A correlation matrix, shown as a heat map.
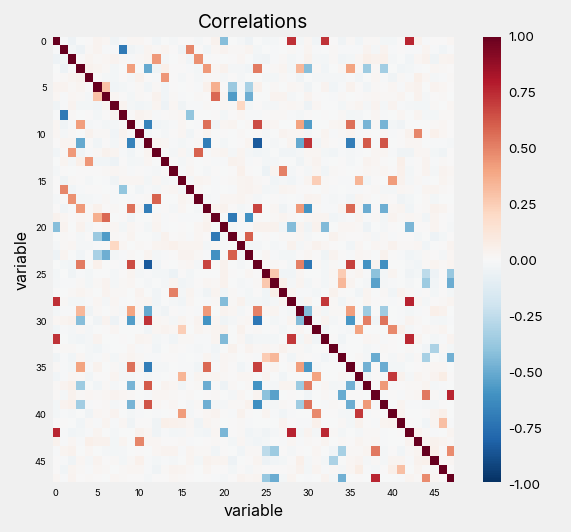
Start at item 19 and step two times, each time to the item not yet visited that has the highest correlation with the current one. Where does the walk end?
5
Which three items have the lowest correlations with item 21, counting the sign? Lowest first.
19, 6, 5
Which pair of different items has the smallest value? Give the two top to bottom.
11, 24
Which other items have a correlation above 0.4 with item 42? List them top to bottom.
0, 28, 32
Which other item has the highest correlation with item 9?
24
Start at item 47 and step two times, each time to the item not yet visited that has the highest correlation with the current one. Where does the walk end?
44
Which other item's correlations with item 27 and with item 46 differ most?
14
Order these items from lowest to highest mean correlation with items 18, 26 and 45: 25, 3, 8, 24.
8, 25, 3, 24
